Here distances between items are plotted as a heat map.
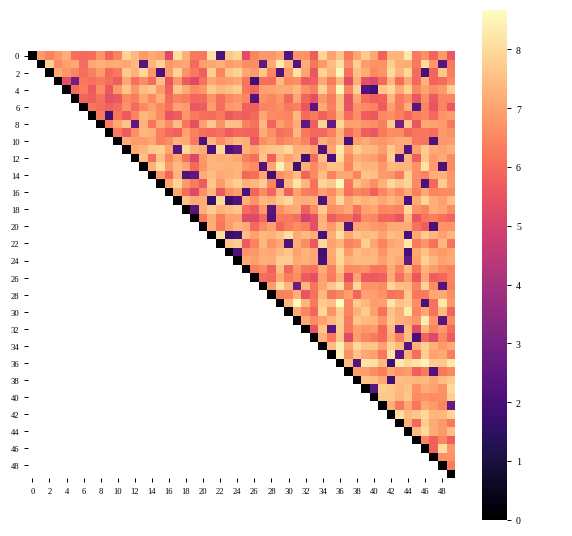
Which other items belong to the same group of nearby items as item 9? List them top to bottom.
7
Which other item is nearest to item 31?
13
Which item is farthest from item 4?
36
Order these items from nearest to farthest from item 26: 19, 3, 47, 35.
3, 19, 47, 35
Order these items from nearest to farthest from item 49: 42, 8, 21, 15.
8, 15, 21, 42
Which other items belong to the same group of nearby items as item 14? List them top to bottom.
18, 19, 28
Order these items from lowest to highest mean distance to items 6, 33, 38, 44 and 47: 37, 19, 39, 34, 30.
37, 19, 34, 30, 39
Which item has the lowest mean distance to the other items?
19
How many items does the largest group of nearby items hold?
7
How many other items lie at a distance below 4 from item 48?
4
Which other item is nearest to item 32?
12
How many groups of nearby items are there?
14
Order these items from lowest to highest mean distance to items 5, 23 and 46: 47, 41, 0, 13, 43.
47, 41, 0, 43, 13
